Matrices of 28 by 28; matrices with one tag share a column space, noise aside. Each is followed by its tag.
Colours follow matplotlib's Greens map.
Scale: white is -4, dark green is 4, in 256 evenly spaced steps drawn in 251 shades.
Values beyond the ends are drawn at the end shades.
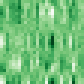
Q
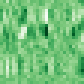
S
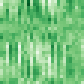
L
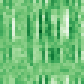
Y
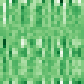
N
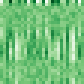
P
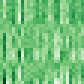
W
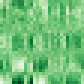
Q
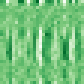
P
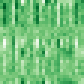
N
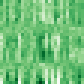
W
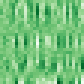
Q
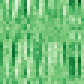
L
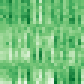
W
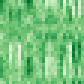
L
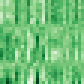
W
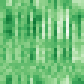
Y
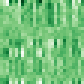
N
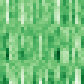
W
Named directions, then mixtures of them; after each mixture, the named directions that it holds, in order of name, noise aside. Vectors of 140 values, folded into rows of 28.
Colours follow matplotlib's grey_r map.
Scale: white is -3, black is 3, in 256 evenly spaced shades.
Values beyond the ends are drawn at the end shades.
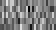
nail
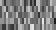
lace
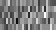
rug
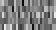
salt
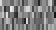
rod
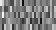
lace, rod, salt.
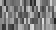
lace.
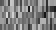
nail, rug, salt.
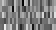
salt.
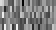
rod, salt.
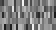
salt.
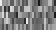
rod.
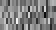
rug.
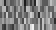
lace.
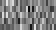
nail.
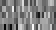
lace, salt.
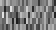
nail, rod, rug.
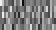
lace, rod, salt.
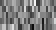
lace.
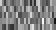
lace.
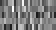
salt.
